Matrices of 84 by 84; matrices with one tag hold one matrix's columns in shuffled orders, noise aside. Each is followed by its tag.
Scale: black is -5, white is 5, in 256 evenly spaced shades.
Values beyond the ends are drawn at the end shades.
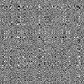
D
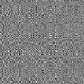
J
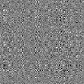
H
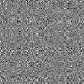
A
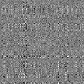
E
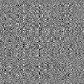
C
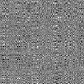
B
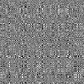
E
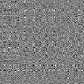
H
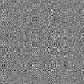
H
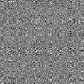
A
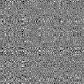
A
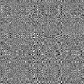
J
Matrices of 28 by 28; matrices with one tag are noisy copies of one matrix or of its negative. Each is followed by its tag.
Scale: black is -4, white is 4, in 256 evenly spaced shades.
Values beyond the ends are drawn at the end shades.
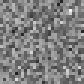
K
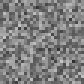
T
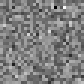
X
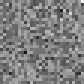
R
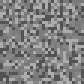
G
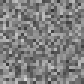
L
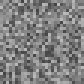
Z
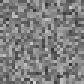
K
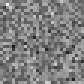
L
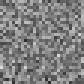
L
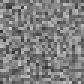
G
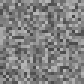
T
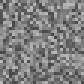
T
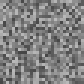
Z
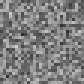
T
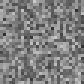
R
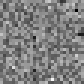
T
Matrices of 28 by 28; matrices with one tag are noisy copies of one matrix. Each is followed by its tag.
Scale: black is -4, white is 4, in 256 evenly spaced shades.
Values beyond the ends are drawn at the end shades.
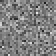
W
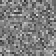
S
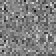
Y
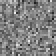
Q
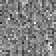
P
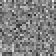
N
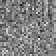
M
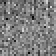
M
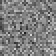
S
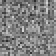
M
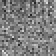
M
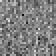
Q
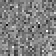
P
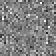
Y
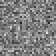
S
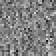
P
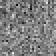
M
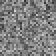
S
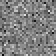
S
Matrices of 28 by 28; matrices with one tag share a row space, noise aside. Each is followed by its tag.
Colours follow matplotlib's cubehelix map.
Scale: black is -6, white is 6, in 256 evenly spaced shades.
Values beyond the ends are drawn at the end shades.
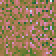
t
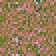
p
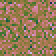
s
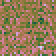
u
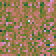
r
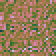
s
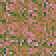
s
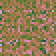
u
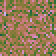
s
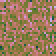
s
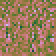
r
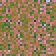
r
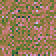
p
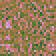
r
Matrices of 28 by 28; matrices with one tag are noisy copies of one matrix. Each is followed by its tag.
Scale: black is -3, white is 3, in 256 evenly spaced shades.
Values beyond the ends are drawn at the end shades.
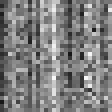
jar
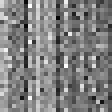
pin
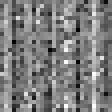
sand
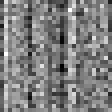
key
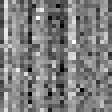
key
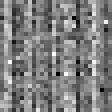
sand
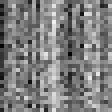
jar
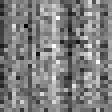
jar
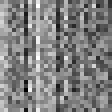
pin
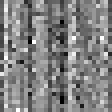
key
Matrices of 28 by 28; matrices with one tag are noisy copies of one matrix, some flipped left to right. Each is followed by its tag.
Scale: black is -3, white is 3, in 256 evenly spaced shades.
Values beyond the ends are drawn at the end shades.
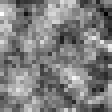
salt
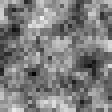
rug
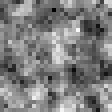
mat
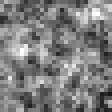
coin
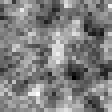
mat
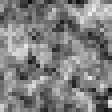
coin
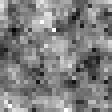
rug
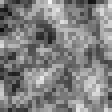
salt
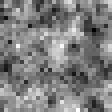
mat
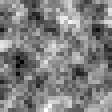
rug
